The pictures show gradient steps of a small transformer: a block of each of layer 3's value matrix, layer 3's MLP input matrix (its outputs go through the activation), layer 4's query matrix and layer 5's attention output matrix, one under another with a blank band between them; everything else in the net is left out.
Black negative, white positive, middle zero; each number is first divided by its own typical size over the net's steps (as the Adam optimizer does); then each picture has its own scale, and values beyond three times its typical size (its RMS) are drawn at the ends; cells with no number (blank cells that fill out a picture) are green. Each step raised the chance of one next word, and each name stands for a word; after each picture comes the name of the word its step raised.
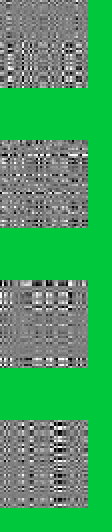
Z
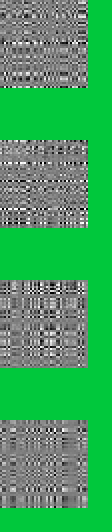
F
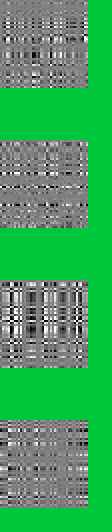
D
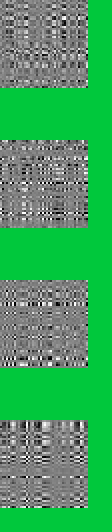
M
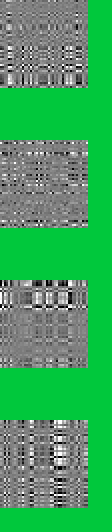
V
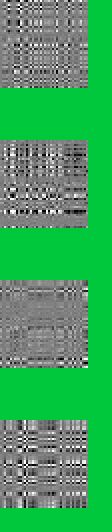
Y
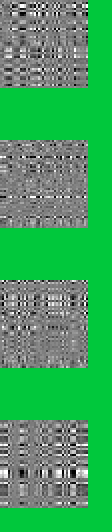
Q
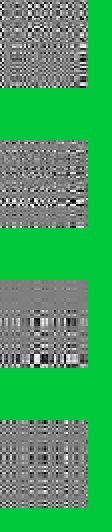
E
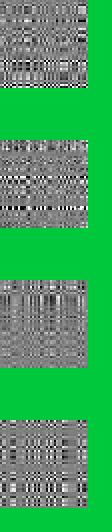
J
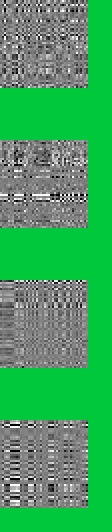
J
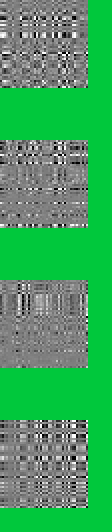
M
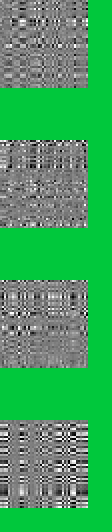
Y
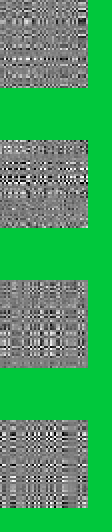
Y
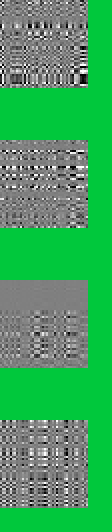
V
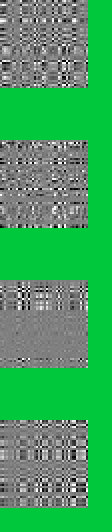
J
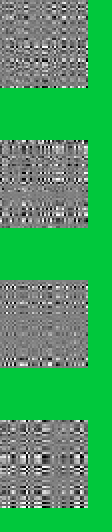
E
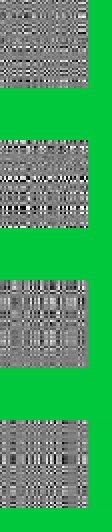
E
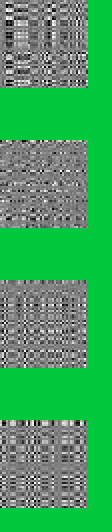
M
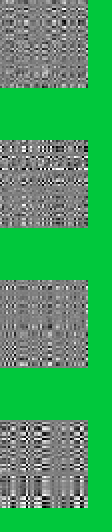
Y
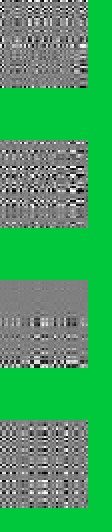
Y
